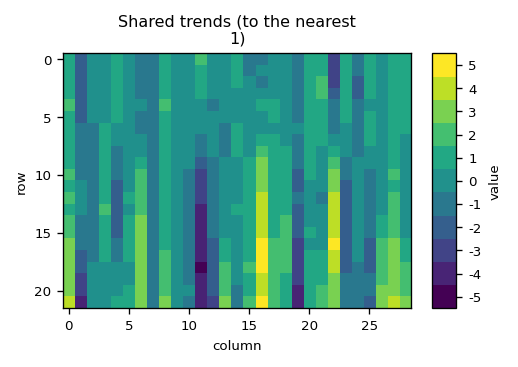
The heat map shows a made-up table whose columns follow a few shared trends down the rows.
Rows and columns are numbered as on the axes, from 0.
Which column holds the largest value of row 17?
16
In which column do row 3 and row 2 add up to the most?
21
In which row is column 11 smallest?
18
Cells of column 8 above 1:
6
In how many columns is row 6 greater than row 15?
10
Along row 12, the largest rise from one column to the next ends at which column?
22
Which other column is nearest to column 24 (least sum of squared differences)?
7
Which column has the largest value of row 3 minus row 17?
11
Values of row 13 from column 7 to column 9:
-1 1 0
